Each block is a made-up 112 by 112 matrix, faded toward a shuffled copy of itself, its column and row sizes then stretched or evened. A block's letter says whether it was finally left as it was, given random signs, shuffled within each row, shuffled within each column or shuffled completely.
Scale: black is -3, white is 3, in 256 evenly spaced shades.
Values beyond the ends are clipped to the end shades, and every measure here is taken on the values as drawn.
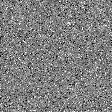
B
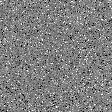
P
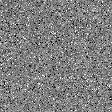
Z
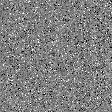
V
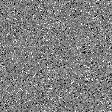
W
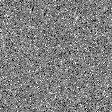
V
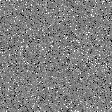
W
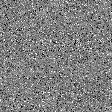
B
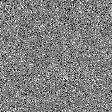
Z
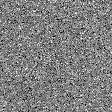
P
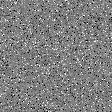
P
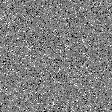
P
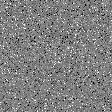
B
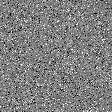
P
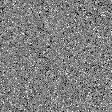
V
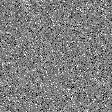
V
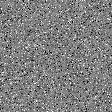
P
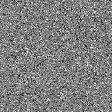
W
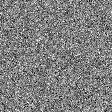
P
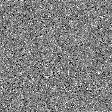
Z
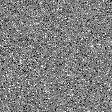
B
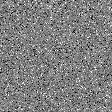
P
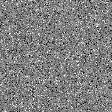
Z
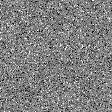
B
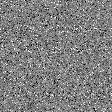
B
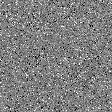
B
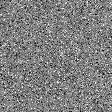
P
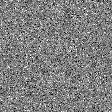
B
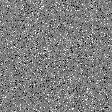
V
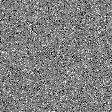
P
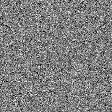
Z
